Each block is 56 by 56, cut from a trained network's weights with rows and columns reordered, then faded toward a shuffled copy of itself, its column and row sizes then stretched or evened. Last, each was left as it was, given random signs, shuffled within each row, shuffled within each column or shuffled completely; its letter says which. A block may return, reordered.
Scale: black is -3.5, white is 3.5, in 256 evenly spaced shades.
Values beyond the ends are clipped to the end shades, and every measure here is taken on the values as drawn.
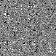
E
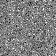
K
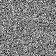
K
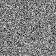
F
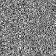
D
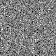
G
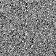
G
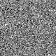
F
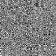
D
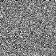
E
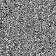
G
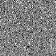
D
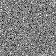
K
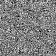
F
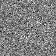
K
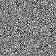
D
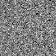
G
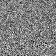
F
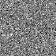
E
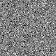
E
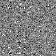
E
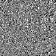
D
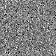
G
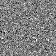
F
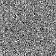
D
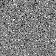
F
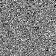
F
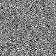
D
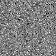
F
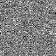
D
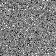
K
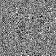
D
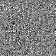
E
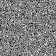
K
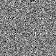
E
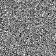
G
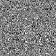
D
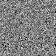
E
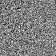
F
